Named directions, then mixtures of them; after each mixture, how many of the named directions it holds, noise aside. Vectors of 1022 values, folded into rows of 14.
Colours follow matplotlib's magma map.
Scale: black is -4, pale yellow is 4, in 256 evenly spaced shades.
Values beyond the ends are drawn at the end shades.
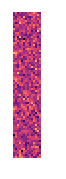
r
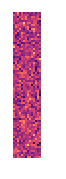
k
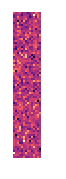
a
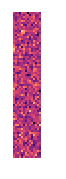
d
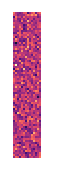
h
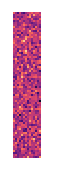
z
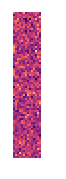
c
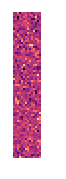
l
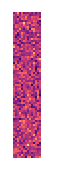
one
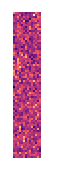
two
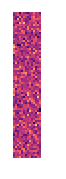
four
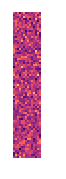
two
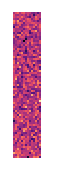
one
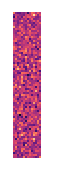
three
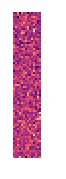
three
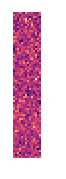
one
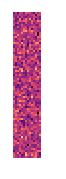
four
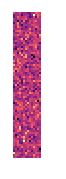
one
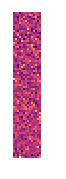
two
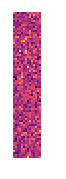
one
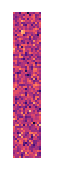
one
